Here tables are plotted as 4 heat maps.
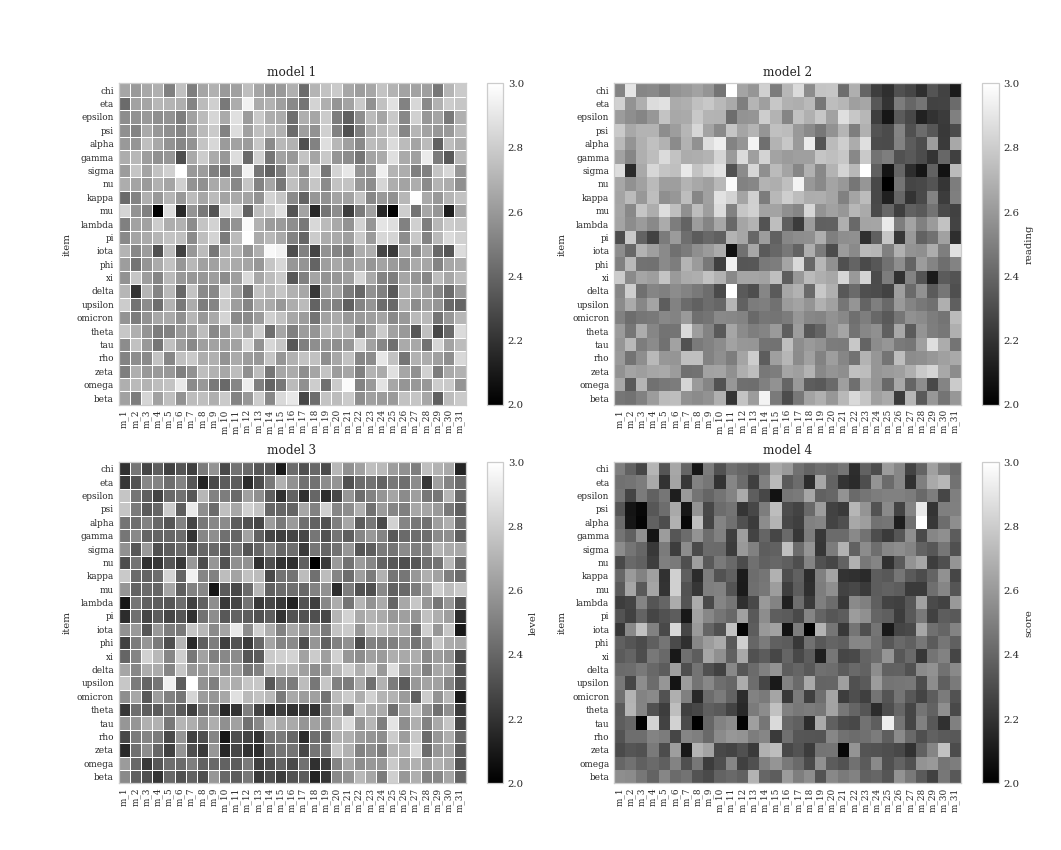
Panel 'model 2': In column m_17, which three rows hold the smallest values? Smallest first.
lambda, iota, beta
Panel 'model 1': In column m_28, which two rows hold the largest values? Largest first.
gamma, zeta
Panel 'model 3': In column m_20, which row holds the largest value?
xi
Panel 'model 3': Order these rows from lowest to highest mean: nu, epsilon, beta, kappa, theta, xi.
nu, theta, beta, epsilon, kappa, xi
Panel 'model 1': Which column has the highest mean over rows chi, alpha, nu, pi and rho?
m_24
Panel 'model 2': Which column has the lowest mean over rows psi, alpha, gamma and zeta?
m_30
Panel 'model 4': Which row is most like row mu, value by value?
kappa
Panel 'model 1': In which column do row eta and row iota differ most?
m_25
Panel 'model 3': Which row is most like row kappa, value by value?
upsilon
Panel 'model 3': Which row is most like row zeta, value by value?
rho
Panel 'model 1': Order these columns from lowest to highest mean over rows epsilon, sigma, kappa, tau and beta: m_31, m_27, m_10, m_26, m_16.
m_16, m_10, m_26, m_31, m_27
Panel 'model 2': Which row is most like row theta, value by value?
omega
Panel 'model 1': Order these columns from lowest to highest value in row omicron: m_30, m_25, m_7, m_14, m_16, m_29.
m_29, m_25, m_30, m_16, m_7, m_14
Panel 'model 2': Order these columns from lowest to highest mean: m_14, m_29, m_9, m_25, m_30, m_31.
m_25, m_30, m_29, m_31, m_14, m_9
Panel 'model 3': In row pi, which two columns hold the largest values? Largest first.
m_21, m_28
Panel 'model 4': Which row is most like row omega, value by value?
delta
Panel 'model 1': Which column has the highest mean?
m_31
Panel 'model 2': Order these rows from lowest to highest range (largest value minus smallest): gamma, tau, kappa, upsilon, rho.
upsilon, rho, tau, gamma, kappa
